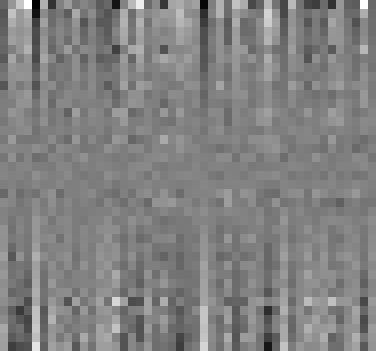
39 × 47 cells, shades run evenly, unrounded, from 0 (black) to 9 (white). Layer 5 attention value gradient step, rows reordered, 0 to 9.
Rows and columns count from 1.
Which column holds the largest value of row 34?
15
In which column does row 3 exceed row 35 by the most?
34
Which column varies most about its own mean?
5
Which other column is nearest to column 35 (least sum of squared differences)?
10
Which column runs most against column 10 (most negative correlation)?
9
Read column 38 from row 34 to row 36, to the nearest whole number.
5 5 5
